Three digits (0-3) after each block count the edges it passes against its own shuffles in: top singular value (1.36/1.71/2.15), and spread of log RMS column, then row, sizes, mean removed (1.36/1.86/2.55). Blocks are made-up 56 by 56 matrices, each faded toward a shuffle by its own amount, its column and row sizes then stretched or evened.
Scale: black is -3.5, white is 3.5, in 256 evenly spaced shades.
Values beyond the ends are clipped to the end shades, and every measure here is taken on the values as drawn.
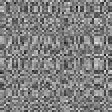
3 1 2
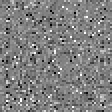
2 1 0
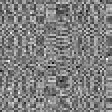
3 0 0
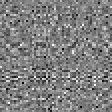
3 1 2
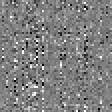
0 3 0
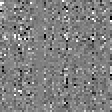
1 3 2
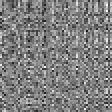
3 3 0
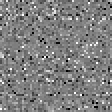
2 0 2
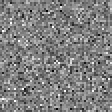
0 0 1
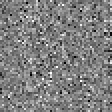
1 1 0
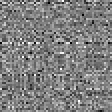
3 0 2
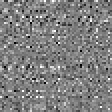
3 2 2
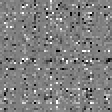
0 3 3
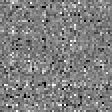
1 2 2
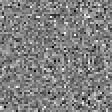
1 1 1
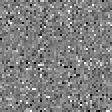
0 1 1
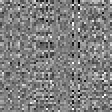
3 3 1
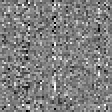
1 3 0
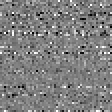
1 0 3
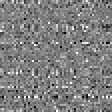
3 1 2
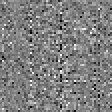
2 2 0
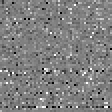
1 0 2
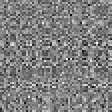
3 0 2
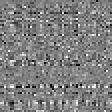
3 0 3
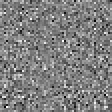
1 2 1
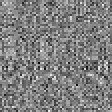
2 0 2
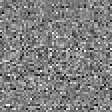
2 0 2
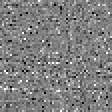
1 0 1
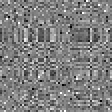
3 1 0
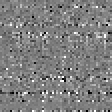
1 1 3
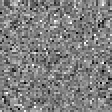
2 0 0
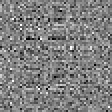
3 1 2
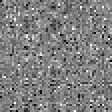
2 1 0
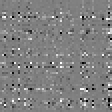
1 3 3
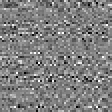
3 0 3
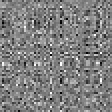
3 3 2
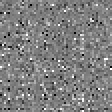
1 2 2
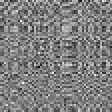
3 0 3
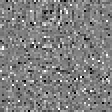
2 1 1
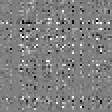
1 3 3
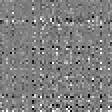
2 3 3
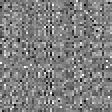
3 2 0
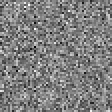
2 1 0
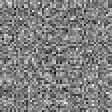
3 1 0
